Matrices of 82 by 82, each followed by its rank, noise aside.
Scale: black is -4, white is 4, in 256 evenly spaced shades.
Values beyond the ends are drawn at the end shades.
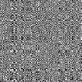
five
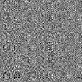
six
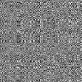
four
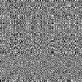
five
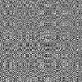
four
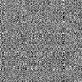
six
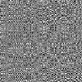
four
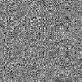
six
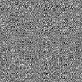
seven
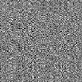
seven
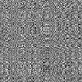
six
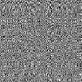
six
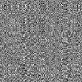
six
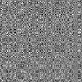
five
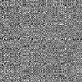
six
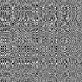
four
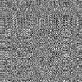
six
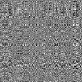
six
